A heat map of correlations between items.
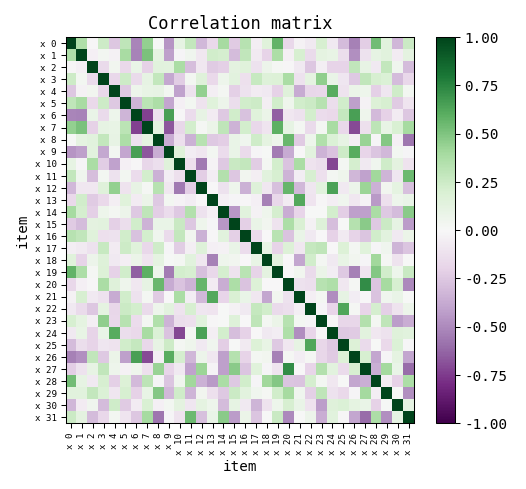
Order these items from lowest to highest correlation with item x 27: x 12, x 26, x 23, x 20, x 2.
x 2, x 26, x 23, x 12, x 20
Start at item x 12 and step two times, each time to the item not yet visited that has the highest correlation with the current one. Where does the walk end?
x 4
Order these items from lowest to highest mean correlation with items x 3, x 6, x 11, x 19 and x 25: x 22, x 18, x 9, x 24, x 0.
x 24, x 9, x 0, x 18, x 22
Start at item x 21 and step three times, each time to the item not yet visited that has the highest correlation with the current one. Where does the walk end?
x 7
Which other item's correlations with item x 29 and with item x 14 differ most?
x 31
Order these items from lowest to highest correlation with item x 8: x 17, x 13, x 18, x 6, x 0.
x 13, x 6, x 0, x 18, x 17
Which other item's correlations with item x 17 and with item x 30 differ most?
x 23
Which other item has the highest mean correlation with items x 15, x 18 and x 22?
x 25
